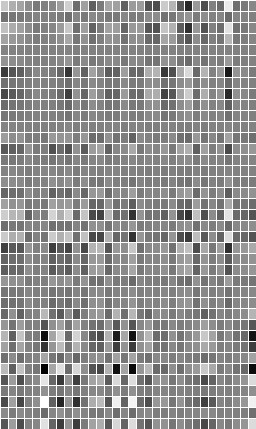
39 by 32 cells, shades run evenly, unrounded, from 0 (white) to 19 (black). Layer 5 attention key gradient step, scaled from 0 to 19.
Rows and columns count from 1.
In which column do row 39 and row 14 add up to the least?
17
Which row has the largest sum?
7
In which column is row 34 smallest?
8
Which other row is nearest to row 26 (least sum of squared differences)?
13
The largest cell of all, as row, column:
34, 6
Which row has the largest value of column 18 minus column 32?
37
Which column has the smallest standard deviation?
5
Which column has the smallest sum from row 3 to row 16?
24
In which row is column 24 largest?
1
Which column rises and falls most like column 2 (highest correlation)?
9
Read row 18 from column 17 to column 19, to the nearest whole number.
7 10 9
